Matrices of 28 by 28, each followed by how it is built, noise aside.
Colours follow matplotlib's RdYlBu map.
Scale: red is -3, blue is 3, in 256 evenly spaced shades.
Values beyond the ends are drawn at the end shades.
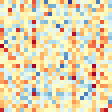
blocks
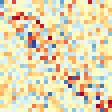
banded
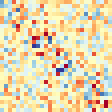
banded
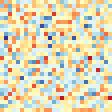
repeating columns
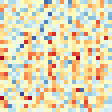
blocks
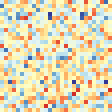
repeating columns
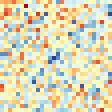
Hankel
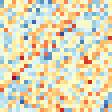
Hankel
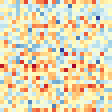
blocks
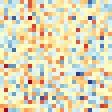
low rank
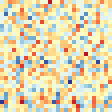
repeating columns
